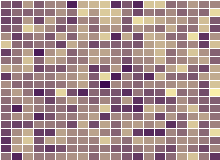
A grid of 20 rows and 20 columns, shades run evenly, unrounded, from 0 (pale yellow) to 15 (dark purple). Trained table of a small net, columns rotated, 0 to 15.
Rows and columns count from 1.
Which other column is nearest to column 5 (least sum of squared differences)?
19
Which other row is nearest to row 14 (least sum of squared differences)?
1
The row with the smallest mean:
18
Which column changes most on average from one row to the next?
10
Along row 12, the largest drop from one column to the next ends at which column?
20
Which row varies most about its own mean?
12
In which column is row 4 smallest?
3
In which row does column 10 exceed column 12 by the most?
11
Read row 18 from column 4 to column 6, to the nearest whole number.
10 5 5
